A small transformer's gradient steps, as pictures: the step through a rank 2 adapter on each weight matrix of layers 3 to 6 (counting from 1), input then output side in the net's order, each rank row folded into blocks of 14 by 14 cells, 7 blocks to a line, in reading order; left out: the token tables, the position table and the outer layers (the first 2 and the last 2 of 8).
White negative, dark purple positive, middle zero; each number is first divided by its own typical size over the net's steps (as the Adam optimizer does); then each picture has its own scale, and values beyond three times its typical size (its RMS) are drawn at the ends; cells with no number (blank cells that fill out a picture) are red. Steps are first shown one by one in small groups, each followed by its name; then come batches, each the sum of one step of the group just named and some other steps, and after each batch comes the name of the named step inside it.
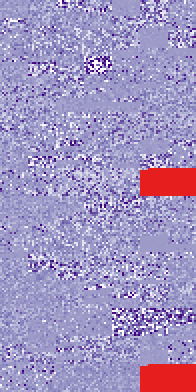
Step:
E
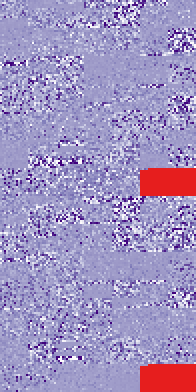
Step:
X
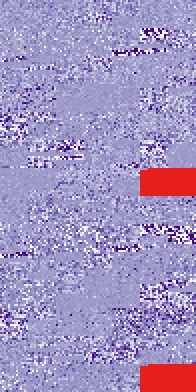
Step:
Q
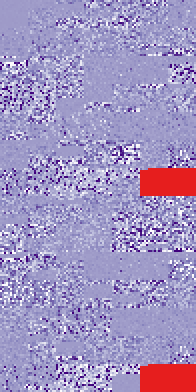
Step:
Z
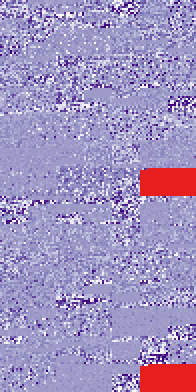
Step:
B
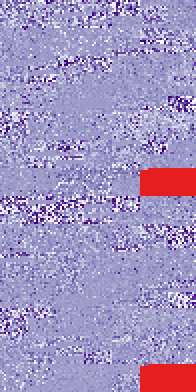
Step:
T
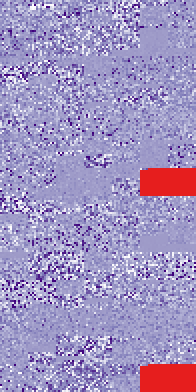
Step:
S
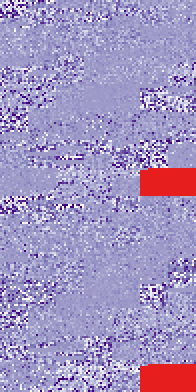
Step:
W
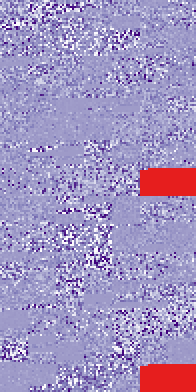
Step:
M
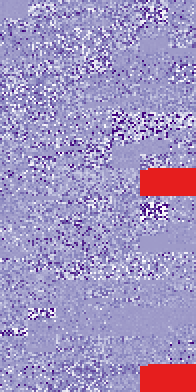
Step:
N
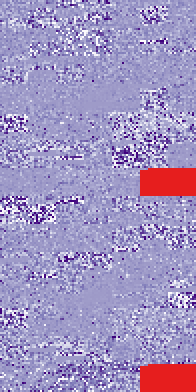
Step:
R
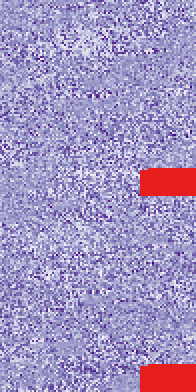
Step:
Q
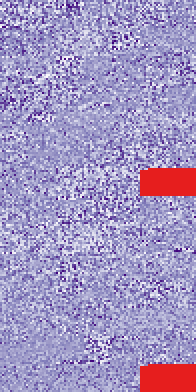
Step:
Z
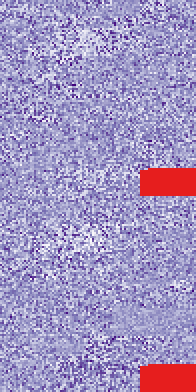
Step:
R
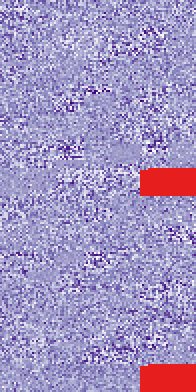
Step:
Q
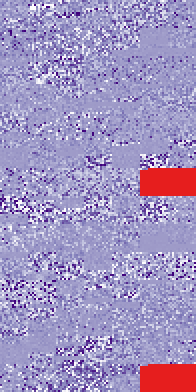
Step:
S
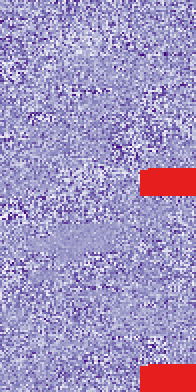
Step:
Z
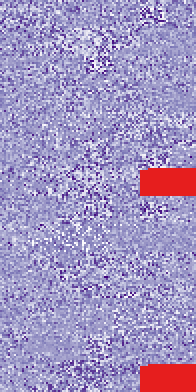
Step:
E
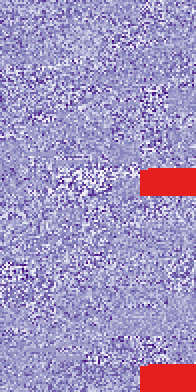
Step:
N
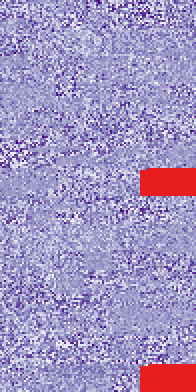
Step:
B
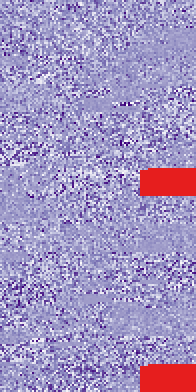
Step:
S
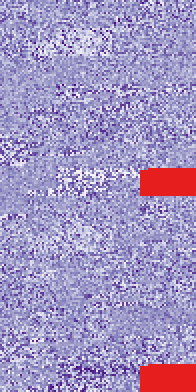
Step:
Q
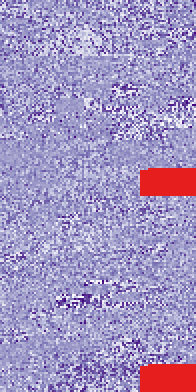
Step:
B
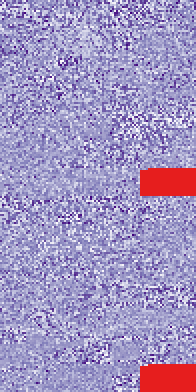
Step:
B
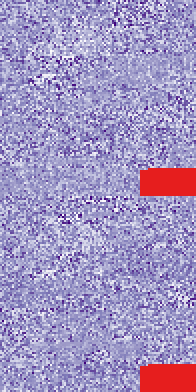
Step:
T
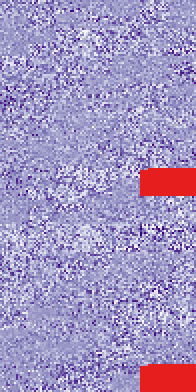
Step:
Z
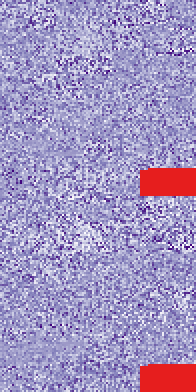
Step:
T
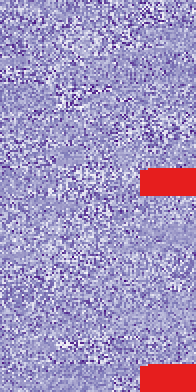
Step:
B
